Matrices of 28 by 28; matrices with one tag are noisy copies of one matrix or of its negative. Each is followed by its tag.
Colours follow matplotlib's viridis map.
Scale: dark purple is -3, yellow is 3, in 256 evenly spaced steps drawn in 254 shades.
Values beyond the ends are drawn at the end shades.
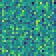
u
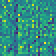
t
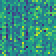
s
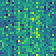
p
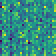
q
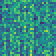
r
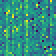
s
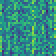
u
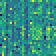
s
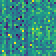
s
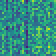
s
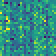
r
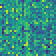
s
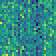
p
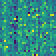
t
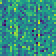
t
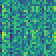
q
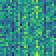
p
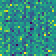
r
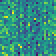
p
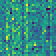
s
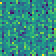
u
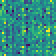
s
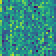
q
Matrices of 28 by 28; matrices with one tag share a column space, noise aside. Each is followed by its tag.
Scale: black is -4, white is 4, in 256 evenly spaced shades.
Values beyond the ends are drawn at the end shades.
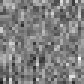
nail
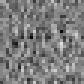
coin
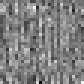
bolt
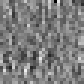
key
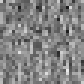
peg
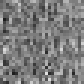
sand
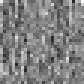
key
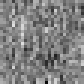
bolt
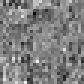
nail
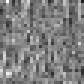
key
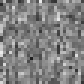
peg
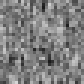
bolt
